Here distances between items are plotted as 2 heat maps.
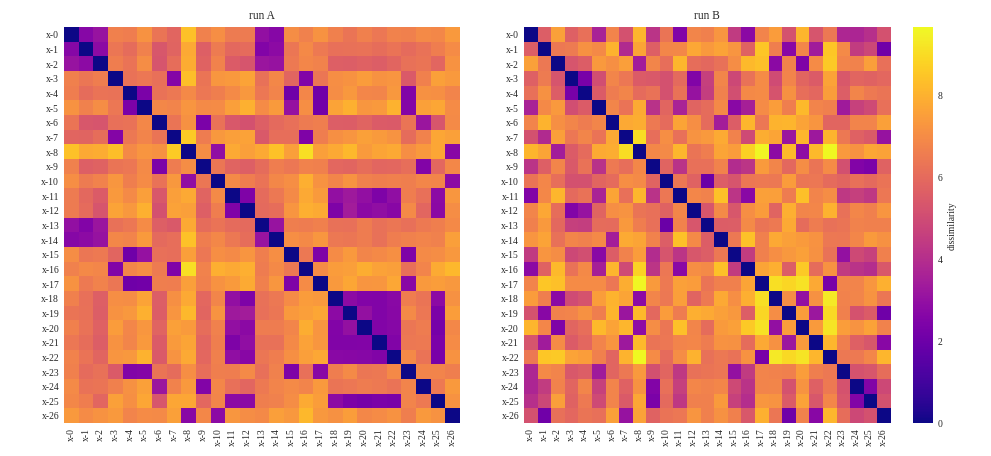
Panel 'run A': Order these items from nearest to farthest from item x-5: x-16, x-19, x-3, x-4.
x-4, x-3, x-16, x-19
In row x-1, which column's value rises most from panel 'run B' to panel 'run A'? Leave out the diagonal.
x-26
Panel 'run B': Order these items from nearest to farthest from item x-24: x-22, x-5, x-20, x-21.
x-5, x-21, x-22, x-20
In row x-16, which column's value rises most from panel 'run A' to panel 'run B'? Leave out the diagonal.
x-3
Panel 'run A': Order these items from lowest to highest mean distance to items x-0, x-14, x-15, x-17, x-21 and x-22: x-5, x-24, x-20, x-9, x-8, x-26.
x-20, x-5, x-9, x-24, x-26, x-8
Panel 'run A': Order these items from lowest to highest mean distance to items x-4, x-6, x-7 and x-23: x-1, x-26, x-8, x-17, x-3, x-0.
x-17, x-3, x-1, x-0, x-26, x-8
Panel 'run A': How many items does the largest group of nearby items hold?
8
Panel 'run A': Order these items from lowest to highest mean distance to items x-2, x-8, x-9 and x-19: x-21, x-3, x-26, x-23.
x-21, x-26, x-23, x-3
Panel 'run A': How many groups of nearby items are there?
6
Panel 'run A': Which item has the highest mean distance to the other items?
x-8
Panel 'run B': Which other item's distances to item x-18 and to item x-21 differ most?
x-8
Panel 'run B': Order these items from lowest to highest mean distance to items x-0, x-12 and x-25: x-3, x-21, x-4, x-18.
x-3, x-4, x-21, x-18
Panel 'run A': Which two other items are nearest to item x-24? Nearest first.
x-9, x-6
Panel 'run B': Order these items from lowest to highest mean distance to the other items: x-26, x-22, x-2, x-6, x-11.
x-26, x-11, x-2, x-6, x-22
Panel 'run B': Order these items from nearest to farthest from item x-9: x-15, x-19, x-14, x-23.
x-15, x-23, x-19, x-14
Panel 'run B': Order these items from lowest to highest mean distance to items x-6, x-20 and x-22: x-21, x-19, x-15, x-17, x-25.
x-17, x-15, x-25, x-21, x-19
